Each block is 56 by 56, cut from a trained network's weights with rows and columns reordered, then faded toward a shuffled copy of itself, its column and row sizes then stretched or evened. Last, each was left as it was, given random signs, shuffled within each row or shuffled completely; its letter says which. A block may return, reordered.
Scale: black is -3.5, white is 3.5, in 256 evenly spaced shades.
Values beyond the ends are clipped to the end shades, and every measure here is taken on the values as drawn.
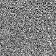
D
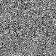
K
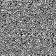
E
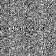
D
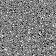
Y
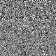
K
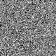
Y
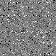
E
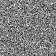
Y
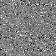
E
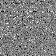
E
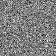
K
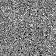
Y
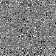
K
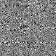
K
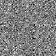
D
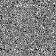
K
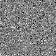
K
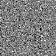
K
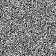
Y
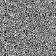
D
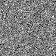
E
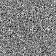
E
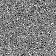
Y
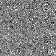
D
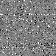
E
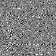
D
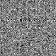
D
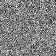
K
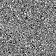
Y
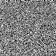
E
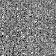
D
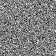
E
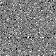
E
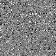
K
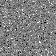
Y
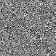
D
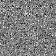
K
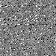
E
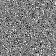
Y
